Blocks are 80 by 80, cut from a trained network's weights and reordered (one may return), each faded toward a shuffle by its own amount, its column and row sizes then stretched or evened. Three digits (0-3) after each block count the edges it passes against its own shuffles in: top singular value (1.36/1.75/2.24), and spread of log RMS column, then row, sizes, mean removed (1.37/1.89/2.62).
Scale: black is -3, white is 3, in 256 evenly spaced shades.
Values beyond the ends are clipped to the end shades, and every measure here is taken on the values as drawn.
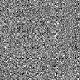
2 2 1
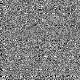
0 1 3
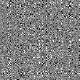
1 3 2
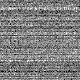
3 2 2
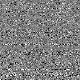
0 1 3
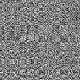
3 0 1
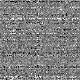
2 2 3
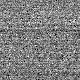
1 1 0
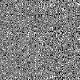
2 3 2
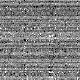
3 2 1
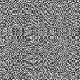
3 1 3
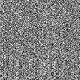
2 1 0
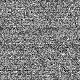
1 0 1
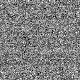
0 0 1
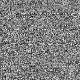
0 0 3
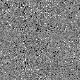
0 2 1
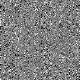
1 3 0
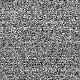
1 2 1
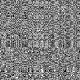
3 1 1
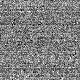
1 1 0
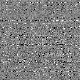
0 1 3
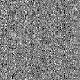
2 2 0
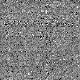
0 2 2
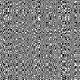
3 3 2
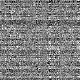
3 3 0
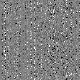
1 3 0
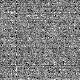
1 2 1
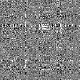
2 3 3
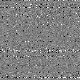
1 1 3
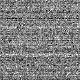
2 2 1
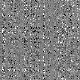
0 3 2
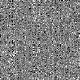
1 2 0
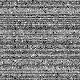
3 0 0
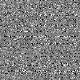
0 1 3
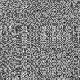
3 0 1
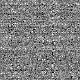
1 2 1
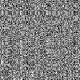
3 1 0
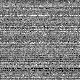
3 1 3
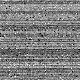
3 0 1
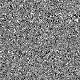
0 0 2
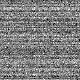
3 2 0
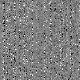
1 3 0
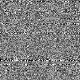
0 1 3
